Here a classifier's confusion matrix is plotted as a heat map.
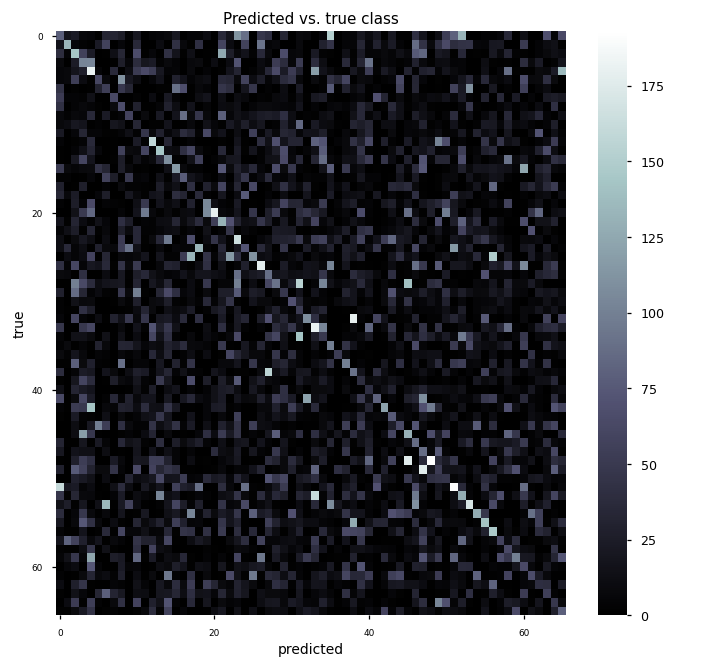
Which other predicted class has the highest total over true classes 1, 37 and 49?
47
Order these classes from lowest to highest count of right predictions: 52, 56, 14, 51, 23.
14, 52, 56, 23, 51
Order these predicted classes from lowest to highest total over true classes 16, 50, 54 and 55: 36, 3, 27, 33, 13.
36, 33, 13, 3, 27
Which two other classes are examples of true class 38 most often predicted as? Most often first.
27, 55
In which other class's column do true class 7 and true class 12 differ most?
49
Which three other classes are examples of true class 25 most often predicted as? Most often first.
56, 17, 22
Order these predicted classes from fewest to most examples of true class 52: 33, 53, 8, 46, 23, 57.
53, 8, 23, 57, 46, 33
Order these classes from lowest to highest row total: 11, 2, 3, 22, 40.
40, 22, 11, 3, 2
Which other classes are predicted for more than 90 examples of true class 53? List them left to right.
6, 35, 46
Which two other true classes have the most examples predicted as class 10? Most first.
29, 59
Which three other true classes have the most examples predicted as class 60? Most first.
15, 26, 51
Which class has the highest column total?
23
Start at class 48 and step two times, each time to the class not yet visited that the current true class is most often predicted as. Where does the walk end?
3
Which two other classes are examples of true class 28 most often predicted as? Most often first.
31, 45
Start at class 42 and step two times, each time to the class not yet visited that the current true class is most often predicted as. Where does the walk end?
65
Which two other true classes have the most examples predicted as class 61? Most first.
54, 22
